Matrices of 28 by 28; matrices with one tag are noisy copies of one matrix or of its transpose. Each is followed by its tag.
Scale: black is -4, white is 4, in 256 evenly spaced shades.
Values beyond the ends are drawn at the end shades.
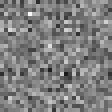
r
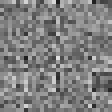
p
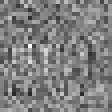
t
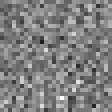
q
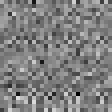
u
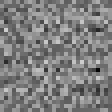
q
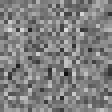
r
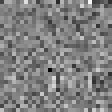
p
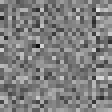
u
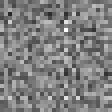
r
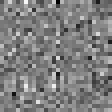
p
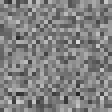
u
